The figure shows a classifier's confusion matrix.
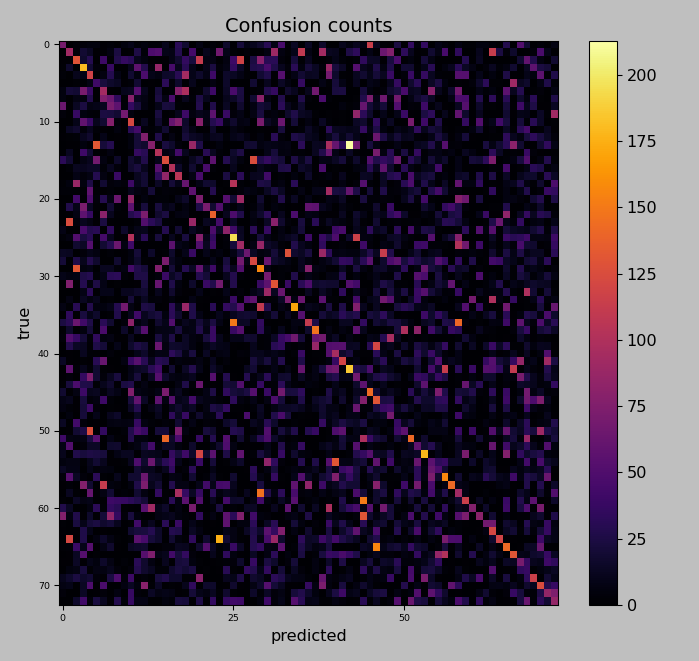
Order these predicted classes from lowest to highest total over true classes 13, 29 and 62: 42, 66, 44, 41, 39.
44, 41, 66, 39, 42
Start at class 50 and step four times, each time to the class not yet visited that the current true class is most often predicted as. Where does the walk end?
43
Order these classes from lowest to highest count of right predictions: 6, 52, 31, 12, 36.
52, 12, 6, 36, 31
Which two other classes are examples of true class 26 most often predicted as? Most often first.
58, 29
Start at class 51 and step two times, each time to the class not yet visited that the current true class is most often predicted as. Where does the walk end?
28
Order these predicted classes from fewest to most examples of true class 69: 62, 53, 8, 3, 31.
62, 3, 31, 8, 53
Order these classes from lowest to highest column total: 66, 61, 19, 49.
61, 66, 19, 49
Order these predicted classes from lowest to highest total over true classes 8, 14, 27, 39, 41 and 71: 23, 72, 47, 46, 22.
23, 22, 72, 47, 46
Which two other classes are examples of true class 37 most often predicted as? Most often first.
50, 52
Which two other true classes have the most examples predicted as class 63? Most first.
1, 33
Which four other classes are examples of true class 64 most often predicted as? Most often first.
23, 1, 31, 56
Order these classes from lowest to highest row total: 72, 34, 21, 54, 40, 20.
40, 21, 20, 72, 54, 34
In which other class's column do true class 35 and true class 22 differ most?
6
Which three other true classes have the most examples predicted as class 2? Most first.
29, 18, 36
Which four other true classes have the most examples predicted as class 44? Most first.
59, 61, 51, 46
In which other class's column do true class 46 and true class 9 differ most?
72
